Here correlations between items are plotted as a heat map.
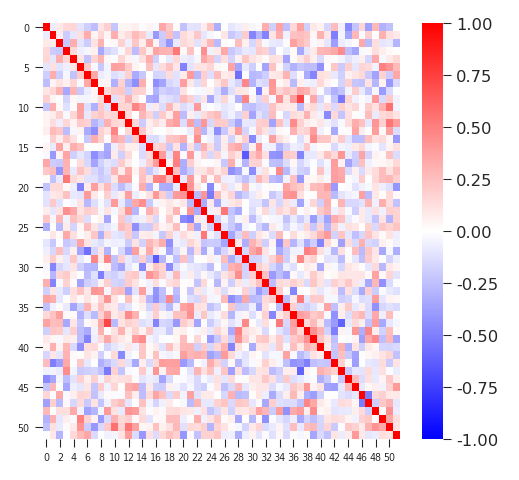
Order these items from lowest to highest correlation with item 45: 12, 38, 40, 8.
40, 8, 12, 38
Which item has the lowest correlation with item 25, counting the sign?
13
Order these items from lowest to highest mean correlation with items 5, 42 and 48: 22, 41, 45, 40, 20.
20, 40, 45, 41, 22
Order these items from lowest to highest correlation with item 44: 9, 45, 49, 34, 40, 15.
40, 34, 15, 49, 9, 45
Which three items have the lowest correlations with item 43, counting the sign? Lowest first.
37, 9, 27
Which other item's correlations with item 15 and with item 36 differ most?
9
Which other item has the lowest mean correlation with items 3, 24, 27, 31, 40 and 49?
8
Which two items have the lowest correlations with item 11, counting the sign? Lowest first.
41, 30
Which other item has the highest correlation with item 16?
19
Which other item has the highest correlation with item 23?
26
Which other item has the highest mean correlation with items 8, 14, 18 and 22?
10
